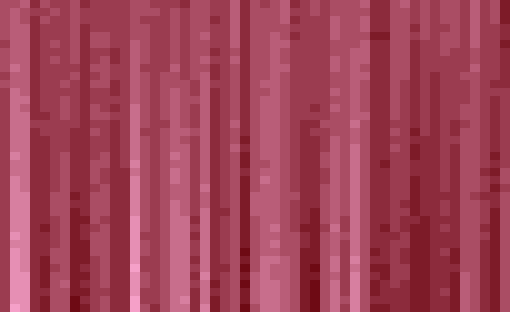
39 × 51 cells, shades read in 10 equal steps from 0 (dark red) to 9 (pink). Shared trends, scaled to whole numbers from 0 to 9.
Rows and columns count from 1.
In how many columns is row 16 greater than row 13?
5
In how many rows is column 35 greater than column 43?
34
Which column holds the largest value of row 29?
14
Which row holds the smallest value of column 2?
1
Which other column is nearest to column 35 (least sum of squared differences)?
15
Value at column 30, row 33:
4
